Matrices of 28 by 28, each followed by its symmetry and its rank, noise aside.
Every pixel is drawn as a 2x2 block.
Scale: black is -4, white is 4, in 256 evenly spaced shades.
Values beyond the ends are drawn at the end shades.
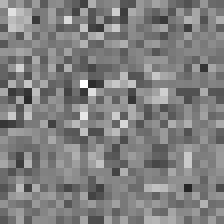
symmetric, rank four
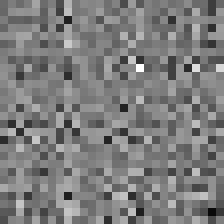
no symmetry, rank five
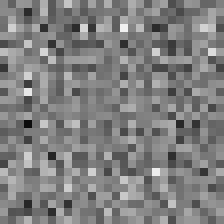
antisymmetric, rank six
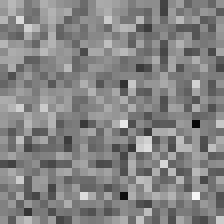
symmetric, rank five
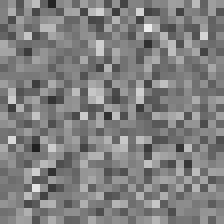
no symmetry, rank five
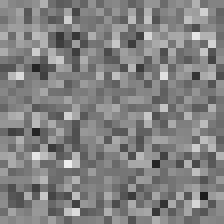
no symmetry, rank five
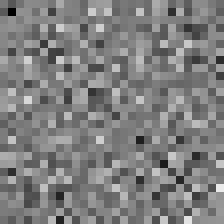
symmetric, rank five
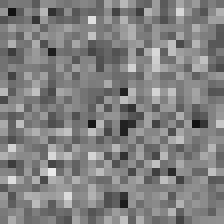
symmetric, rank four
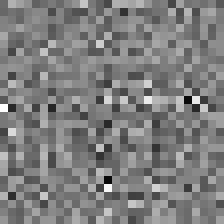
no symmetry, rank five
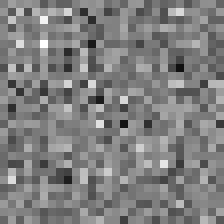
symmetric, rank four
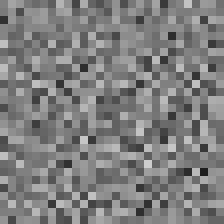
no symmetry, rank four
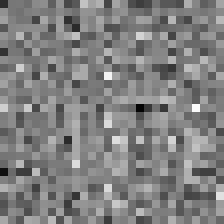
no symmetry, rank six
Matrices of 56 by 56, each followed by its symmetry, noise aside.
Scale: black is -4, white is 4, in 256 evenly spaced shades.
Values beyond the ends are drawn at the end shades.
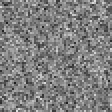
same after a half turn.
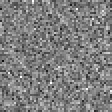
symmetric.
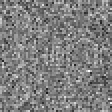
mirrored top to bottom.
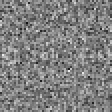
mirrored top to bottom.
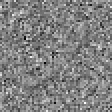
symmetric.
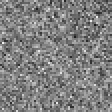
symmetric across the other diagonal.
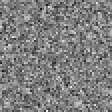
no symmetry.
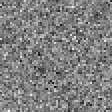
symmetric across the other diagonal.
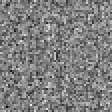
mirrored top to bottom.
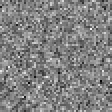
symmetric across the other diagonal.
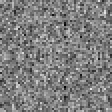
mirrored top to bottom.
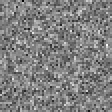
same after a half turn.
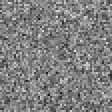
no symmetry.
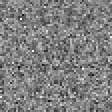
mirrored left to right.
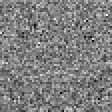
mirrored left to right.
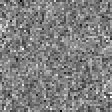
same after a half turn.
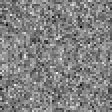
mirrored top to bottom.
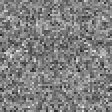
mirrored left to right.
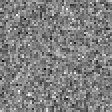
no symmetry.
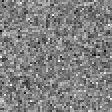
no symmetry.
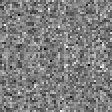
mirrored top to bottom.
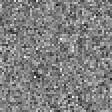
symmetric across the other diagonal.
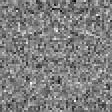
mirrored left to right.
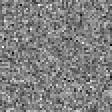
antisymmetric.
